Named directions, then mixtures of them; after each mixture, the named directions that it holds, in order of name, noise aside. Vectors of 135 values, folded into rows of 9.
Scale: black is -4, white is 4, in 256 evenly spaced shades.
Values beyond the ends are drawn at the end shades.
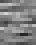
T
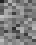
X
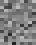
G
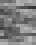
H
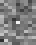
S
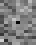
S.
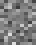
G.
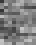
G, H, X.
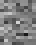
S, T.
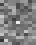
S.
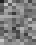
X.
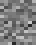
G, S.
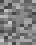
G, X.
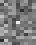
S.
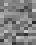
G, S, T.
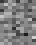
S, T, X.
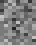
S, X.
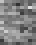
H, S, X.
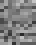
G, H, T.
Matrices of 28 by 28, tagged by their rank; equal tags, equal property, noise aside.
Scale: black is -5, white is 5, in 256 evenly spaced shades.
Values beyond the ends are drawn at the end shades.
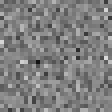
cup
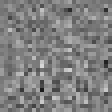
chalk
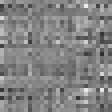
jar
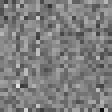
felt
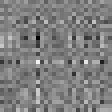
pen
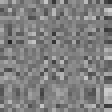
jar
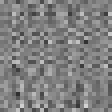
jar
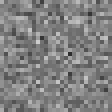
cup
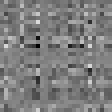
jar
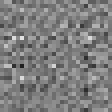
jar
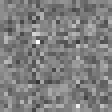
cup
